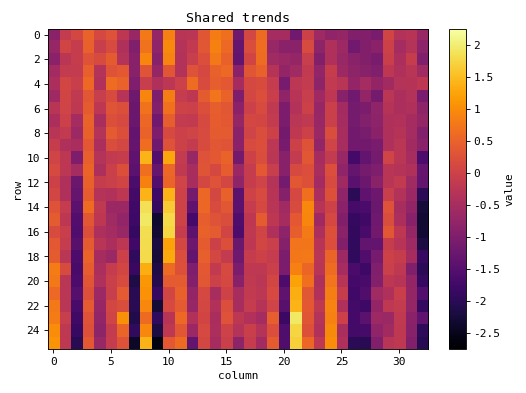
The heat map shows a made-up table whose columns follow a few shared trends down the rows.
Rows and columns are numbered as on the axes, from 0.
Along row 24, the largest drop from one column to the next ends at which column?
9
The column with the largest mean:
8
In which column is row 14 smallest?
32
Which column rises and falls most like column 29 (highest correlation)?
10
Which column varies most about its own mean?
21
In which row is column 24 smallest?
0
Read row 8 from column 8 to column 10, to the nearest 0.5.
0.5 -1 0
